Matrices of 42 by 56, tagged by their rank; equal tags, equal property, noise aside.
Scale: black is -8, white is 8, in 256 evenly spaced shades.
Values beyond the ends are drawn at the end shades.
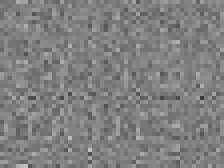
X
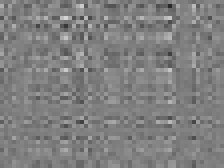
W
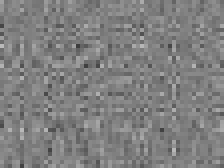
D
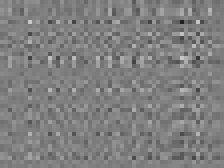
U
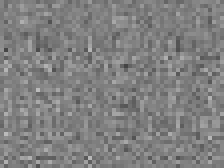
X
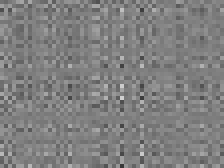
W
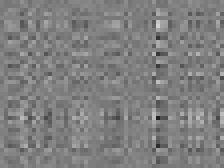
W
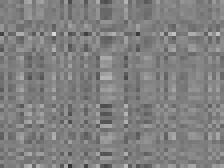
W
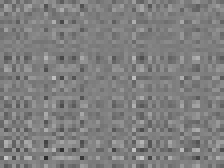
W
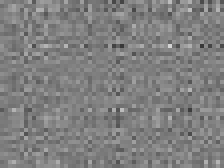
U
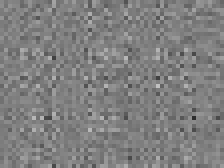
D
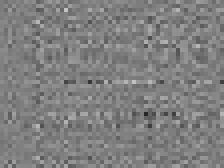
D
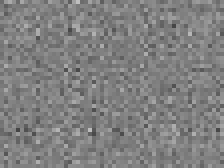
X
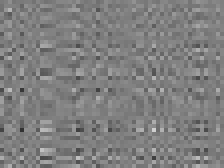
W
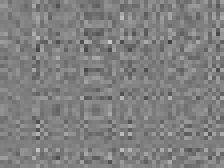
U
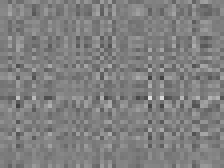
W
